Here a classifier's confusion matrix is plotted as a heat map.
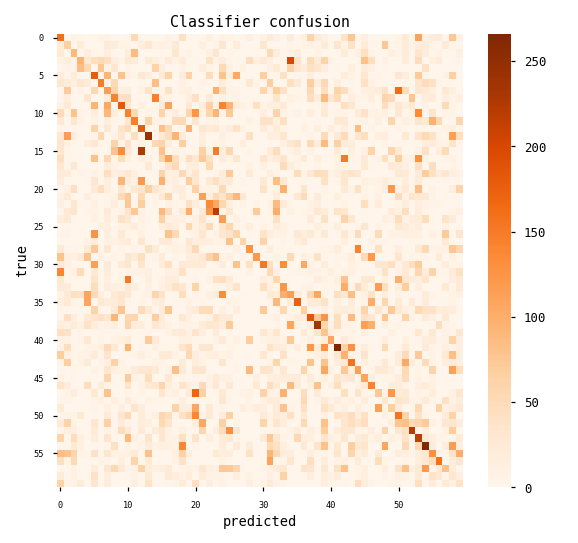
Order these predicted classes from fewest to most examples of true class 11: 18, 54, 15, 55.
15, 54, 18, 55
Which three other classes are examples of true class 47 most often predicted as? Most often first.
20, 49, 33
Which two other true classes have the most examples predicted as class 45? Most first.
38, 3
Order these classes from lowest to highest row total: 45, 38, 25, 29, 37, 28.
25, 45, 28, 29, 38, 37
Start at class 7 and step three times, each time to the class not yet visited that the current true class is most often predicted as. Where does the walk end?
49
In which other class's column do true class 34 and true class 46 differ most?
24
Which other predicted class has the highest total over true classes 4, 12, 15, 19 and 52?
9
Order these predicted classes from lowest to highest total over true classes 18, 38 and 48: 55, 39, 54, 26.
26, 55, 54, 39
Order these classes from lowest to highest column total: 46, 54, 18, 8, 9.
46, 8, 18, 9, 54
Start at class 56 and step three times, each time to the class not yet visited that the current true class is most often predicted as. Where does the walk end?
53
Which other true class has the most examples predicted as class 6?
4
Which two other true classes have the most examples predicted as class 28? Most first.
44, 40
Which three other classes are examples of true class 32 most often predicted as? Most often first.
10, 50, 42
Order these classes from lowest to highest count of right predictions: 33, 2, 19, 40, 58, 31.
58, 31, 19, 2, 40, 33
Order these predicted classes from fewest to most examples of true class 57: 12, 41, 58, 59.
59, 58, 41, 12
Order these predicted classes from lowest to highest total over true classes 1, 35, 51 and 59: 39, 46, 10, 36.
10, 36, 46, 39
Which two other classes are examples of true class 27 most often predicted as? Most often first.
25, 30
